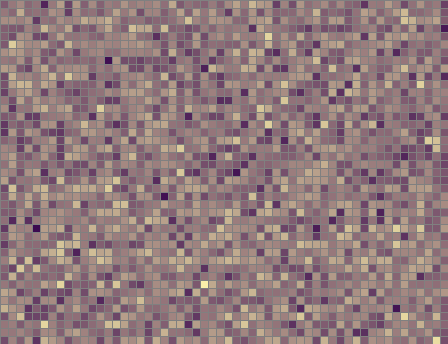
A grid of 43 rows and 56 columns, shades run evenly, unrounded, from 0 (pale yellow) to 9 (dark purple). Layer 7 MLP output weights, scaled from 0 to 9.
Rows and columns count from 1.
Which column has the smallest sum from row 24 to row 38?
53
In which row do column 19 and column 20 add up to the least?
28
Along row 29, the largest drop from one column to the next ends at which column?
6
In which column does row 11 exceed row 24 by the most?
14
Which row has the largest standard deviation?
29
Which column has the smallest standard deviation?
7
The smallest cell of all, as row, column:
36, 26
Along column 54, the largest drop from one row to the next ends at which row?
18
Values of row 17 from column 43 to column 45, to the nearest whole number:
7 4 4
